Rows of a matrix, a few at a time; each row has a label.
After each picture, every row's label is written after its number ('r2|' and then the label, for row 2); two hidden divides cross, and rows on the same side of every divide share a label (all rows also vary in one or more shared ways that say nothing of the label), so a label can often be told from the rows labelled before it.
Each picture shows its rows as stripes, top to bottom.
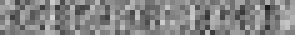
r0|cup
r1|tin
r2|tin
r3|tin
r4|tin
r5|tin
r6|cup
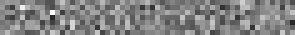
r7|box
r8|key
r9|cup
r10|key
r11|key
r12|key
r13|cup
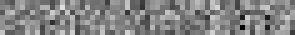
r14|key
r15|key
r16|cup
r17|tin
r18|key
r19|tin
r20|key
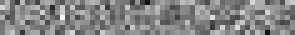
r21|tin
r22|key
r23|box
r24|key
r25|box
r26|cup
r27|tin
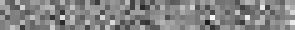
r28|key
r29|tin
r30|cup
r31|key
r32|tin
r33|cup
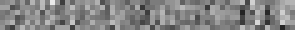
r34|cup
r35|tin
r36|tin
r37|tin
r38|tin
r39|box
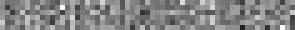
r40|key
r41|key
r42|tin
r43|key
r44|key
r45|tin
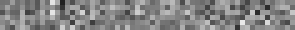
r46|cup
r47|tin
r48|cup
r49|tin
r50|box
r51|key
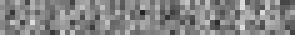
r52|box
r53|box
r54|key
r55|key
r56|box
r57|box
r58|key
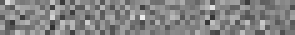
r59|cup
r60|key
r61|cup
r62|cup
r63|key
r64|key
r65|box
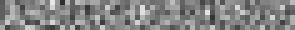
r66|cup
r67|cup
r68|box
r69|cup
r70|cup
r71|key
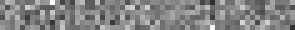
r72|cup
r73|box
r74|cup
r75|cup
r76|box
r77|key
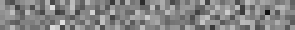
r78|key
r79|tin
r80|tin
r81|box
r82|key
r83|cup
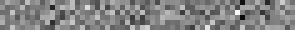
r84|tin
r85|key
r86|cup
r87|tin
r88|key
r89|box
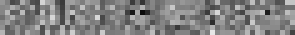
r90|tin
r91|cup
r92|tin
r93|cup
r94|cup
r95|key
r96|key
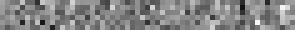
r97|tin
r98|tin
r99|tin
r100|cup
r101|tin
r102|key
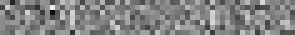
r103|key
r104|cup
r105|key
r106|key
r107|tin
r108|tin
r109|box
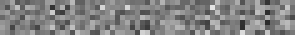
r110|tin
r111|key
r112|tin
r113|box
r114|tin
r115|tin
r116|box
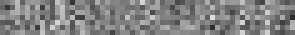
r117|box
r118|key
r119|box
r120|key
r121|box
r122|cup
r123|box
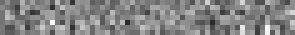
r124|box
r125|key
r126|tin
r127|cup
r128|cup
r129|box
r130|box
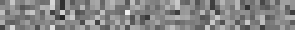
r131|cup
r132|cup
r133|key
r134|tin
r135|key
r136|cup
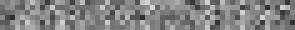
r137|box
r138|tin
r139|box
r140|key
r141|box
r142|box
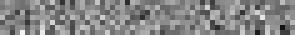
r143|cup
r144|box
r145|tin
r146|key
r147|cup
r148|box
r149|box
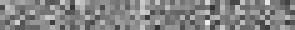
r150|box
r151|cup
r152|box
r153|tin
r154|box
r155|cup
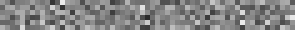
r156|key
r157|cup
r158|box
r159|tin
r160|box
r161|tin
